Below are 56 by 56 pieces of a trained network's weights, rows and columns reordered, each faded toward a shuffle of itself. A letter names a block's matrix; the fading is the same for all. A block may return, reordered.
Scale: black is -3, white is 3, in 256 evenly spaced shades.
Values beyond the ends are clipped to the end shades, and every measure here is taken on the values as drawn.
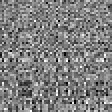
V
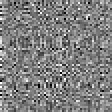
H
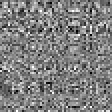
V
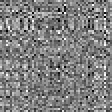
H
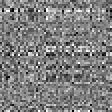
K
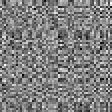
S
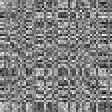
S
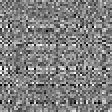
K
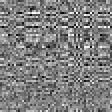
K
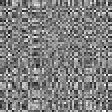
S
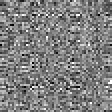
V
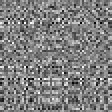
K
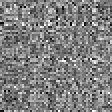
V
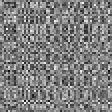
S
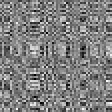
S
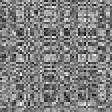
S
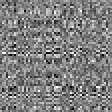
H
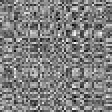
S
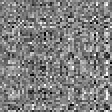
H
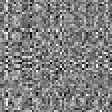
H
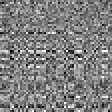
K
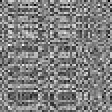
S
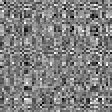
H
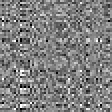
H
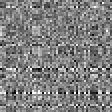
K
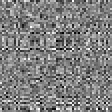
K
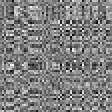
S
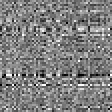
K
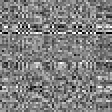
K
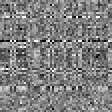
K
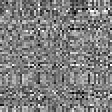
V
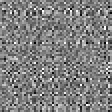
H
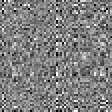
H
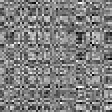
S
